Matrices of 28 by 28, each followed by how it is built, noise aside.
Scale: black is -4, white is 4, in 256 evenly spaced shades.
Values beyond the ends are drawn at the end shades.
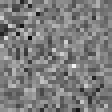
block diagonal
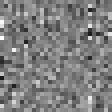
uneven columns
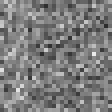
repeating rows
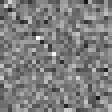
diagonal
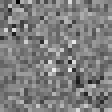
block diagonal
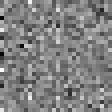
uneven columns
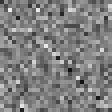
diagonal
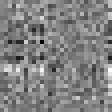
low rank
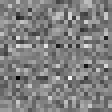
low rank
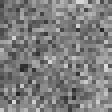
smooth
